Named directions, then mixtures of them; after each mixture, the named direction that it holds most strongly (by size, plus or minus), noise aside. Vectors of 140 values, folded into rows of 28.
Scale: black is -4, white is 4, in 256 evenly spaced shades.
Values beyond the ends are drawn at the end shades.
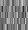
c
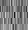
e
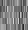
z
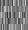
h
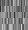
h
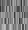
z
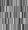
z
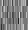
z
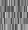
e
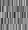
h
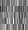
z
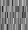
c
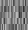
h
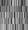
e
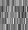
c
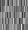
h
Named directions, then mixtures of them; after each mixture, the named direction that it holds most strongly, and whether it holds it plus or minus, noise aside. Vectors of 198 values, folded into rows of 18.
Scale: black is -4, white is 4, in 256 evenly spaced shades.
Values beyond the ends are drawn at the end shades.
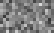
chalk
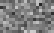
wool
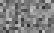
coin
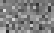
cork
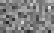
cork, minus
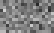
cork, plus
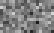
wool, minus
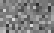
cork, plus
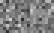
coin, plus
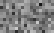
wool, plus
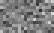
wool, minus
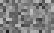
coin, plus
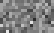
chalk, plus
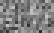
coin, plus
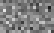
cork, plus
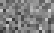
coin, plus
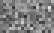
cork, minus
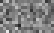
coin, minus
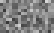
coin, plus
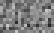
coin, plus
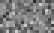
chalk, plus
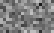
wool, plus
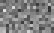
cork, plus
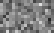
chalk, plus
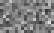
chalk, minus
